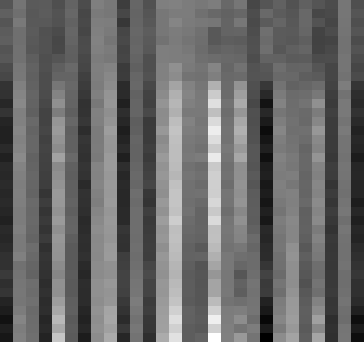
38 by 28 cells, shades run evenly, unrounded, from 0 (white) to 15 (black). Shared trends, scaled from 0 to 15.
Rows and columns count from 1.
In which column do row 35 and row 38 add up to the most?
21
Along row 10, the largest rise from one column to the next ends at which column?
10
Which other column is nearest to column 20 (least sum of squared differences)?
3
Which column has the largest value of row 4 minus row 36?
17
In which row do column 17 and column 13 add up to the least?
38
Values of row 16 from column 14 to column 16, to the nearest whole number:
4 8 8
